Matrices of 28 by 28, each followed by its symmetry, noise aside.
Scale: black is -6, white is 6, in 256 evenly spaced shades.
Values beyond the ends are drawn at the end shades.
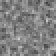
symmetric.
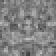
mirrored left to right.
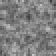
same after a half turn.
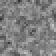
symmetric.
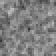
symmetric.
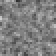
antisymmetric.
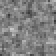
antisymmetric.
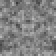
mirrored left to right.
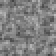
antisymmetric.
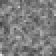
symmetric across the other diagonal.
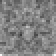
mirrored left to right.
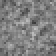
symmetric across the other diagonal.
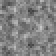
mirrored top to bottom.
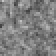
no symmetry.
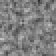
antisymmetric.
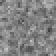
symmetric.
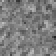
symmetric across the other diagonal.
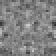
mirrored left to right.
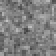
antisymmetric.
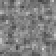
antisymmetric.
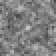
same after a half turn.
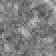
symmetric across the other diagonal.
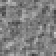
antisymmetric.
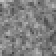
no symmetry.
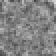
symmetric across the other diagonal.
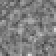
symmetric.
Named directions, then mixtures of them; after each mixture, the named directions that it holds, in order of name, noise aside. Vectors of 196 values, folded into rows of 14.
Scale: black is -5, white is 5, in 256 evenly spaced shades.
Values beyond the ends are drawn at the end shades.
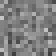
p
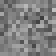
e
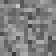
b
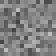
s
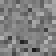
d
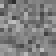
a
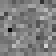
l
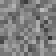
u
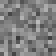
b, p, u.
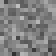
b, d.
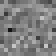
l, s.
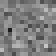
b, l, p.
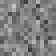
u.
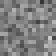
b, l.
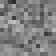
a.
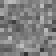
a, d.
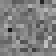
d, l.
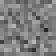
d, s, u.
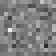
l.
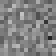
e, p, u.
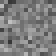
a, p, s.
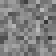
u.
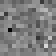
l.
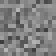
d, s.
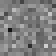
l.
